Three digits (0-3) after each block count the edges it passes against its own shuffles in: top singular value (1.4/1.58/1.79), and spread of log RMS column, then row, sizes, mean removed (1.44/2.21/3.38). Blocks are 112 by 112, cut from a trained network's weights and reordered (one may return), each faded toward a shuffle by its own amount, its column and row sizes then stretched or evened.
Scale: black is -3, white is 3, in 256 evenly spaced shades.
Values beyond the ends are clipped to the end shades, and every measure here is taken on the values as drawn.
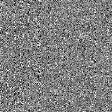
1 2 0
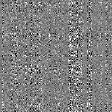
0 3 2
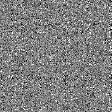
0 2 1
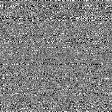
1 0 3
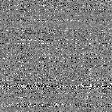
1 2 3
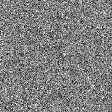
2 0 1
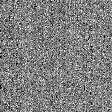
0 1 0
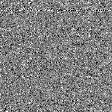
0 1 2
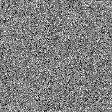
1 1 0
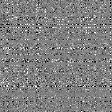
1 2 3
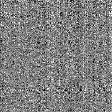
2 1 2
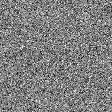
1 0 0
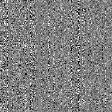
2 3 1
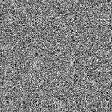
2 1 0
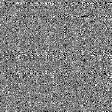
2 2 2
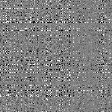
2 3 3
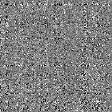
0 2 2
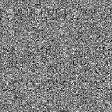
3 1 2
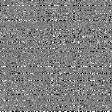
3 1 3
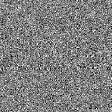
3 1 1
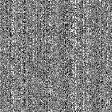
3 2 0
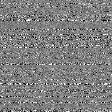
0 0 3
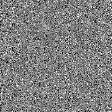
0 2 1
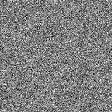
1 0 0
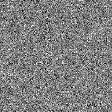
1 1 1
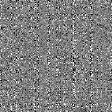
2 3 2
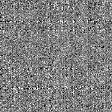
2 1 2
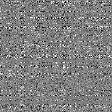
0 2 3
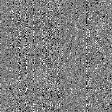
2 3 1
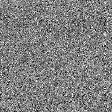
1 1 0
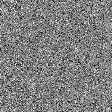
0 1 0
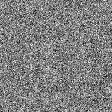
2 0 0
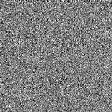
3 0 1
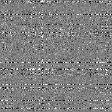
2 2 3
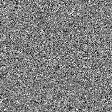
2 0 1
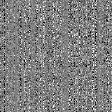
1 3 1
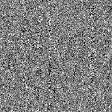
1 2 0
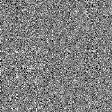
1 2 1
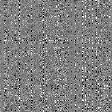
2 3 2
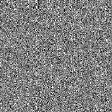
1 2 0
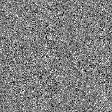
1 1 0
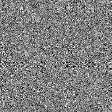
3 1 1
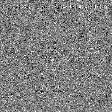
2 1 1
